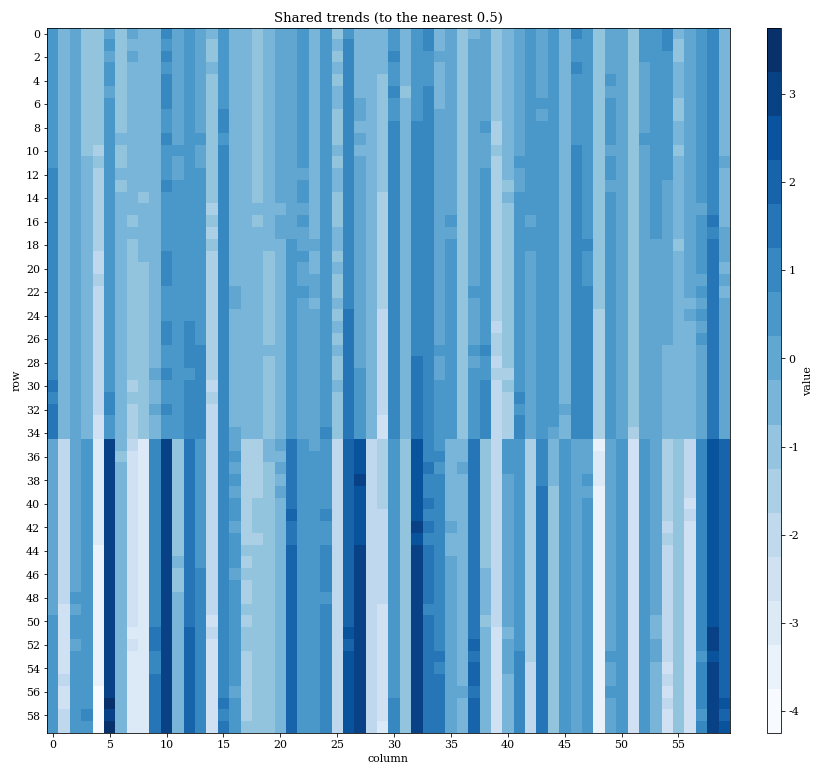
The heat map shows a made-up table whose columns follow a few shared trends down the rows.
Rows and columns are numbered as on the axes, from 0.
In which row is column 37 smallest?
0
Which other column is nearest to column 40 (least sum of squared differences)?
36
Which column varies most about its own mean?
27
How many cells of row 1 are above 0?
20
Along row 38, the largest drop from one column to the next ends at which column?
28
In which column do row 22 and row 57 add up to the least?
4
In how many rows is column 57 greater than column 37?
22
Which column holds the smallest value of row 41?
48
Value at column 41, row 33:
1
